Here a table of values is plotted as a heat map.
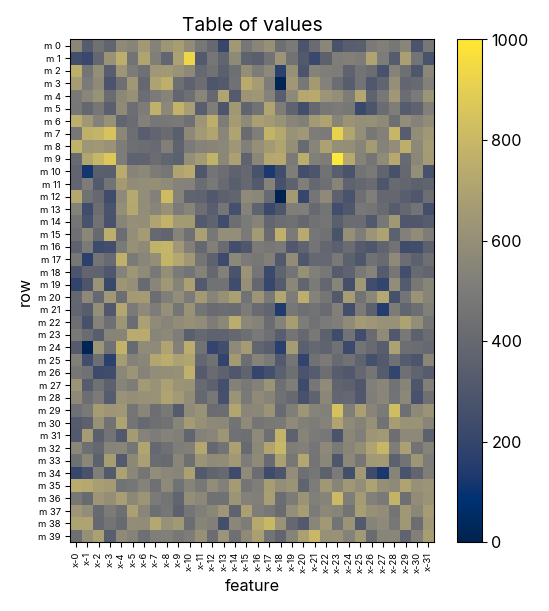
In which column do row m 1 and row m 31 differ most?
x-10
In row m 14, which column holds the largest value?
x-8
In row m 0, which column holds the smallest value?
x-13
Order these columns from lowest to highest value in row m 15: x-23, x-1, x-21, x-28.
x-23, x-28, x-21, x-1
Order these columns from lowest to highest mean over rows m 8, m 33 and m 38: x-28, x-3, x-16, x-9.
x-28, x-9, x-3, x-16
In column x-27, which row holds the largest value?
m 32
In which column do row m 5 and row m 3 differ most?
x-18
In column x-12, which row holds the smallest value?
m 24
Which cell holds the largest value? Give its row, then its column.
m 9, x-23
